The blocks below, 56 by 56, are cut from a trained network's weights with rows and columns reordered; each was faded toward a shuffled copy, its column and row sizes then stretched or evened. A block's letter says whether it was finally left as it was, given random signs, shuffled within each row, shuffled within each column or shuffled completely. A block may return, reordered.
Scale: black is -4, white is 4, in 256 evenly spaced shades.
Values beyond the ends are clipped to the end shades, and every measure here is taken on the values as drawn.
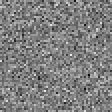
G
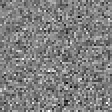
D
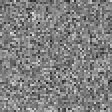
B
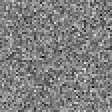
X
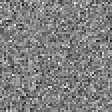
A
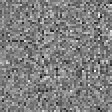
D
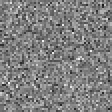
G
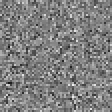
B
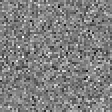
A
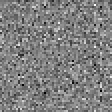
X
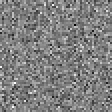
X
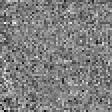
B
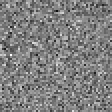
A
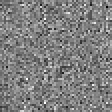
D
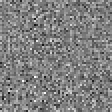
B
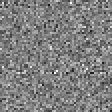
A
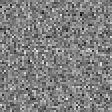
A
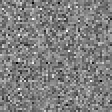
D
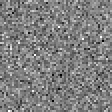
G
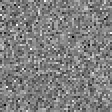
G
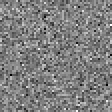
X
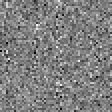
X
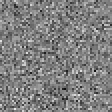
B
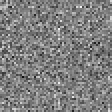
B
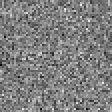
A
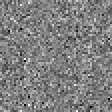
X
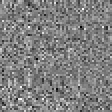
D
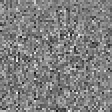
B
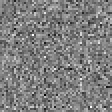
B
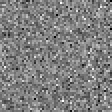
X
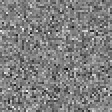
A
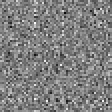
D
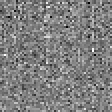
D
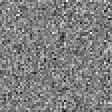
X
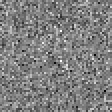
G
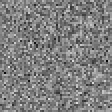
X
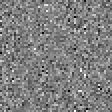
X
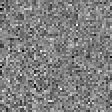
B
